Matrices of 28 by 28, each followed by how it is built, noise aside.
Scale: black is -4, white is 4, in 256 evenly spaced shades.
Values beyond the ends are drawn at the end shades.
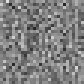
blocks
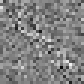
banded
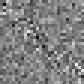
banded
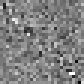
banded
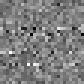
uneven rows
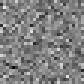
noise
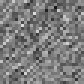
Hankel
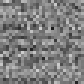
blocks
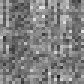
blocks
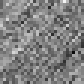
Hankel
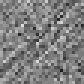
Hankel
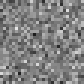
noise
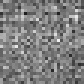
blocks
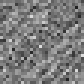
Hankel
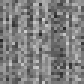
blocks
